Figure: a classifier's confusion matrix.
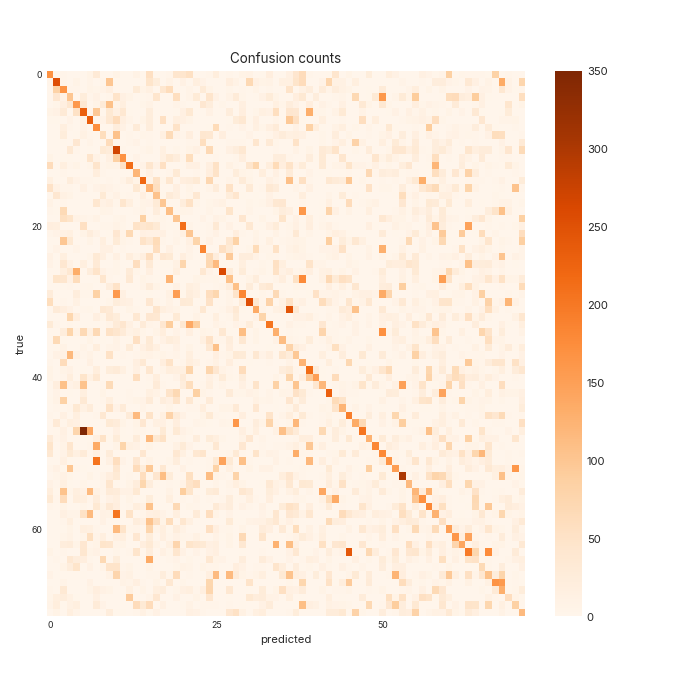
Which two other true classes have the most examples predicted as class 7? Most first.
51, 49
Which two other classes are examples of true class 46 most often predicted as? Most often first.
28, 37
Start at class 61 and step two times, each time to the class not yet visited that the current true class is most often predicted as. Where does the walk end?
45
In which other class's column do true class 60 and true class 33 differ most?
21
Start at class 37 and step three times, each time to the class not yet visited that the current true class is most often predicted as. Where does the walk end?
65
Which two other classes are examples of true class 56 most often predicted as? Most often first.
43, 55
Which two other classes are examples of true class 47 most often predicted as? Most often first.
5, 6
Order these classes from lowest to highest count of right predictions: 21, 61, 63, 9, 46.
9, 21, 46, 61, 63
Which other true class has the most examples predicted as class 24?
53
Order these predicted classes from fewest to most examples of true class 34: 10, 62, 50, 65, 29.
62, 10, 65, 29, 50
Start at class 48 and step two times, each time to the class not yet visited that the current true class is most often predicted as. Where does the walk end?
70
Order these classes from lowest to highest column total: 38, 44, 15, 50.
44, 38, 50, 15
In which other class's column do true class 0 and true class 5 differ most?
39
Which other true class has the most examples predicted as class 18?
27
